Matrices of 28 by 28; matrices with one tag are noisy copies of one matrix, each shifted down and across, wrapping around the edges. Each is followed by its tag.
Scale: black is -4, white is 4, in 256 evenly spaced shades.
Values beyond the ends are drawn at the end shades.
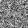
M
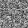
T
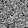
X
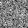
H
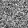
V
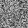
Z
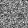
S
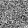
V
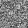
V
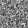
T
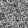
S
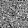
V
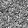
X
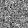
T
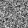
M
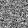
M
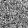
H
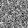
T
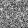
T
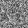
S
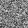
X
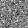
Z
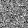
S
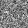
T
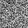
X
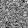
S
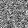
S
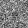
S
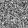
H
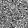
V
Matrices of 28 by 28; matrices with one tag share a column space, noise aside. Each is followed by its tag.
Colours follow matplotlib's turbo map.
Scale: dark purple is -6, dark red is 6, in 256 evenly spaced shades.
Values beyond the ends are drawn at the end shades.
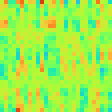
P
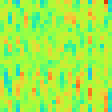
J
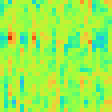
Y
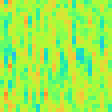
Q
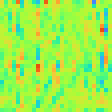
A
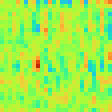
A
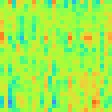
Y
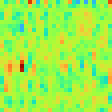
A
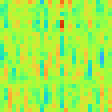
P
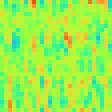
Y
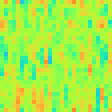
P
